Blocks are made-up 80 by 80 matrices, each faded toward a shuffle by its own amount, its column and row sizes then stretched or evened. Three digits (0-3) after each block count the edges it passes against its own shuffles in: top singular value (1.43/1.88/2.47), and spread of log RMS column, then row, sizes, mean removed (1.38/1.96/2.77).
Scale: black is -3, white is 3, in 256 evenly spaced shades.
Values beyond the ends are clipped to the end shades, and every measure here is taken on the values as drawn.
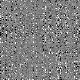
0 3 2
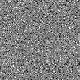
2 0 0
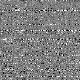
2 0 3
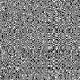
3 2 0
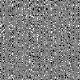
2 3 1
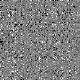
1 2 2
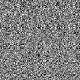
2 1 2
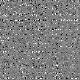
0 2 3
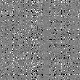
2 3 2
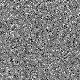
1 0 0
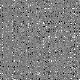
1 3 2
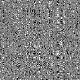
2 2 1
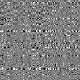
3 2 3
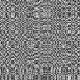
3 3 0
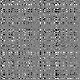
3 3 3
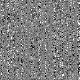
0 3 0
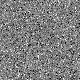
0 0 0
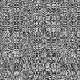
3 2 0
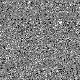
1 0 2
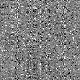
2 2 0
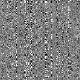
2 3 1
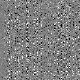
1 3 1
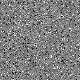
1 1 0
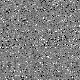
0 0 2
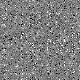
0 2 1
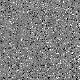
1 1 0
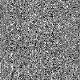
1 2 0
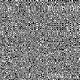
2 2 1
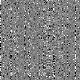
2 3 1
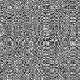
3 1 1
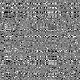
3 1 3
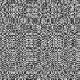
3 1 2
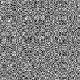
3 0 0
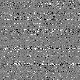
1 1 3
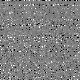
0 1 3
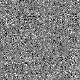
1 1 1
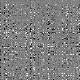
1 3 3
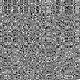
3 0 1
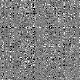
1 3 2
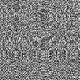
3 1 1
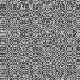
3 1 0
